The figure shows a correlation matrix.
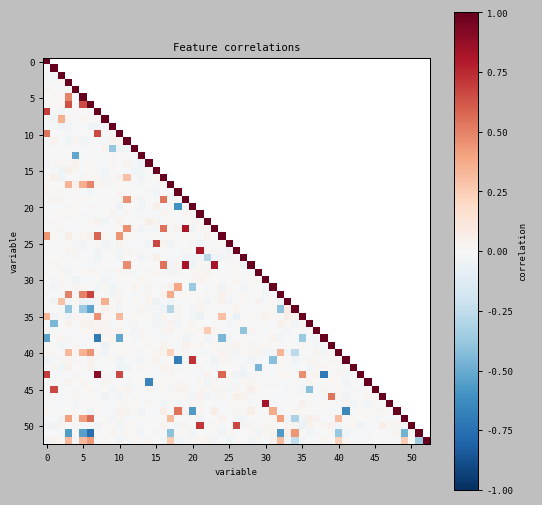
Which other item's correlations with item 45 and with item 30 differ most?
47
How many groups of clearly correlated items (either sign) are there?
15
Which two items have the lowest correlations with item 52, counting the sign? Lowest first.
51, 34
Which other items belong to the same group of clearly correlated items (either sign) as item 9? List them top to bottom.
12
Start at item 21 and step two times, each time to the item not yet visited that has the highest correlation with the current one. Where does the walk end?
50
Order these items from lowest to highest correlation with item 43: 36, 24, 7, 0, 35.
36, 35, 24, 0, 7
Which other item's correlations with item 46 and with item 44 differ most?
14
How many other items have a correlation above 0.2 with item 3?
7
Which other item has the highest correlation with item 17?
6
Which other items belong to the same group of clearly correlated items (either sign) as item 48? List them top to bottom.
18, 20, 31, 41
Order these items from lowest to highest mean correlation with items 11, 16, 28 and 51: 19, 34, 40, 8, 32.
32, 40, 8, 34, 19
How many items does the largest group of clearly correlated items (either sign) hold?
10
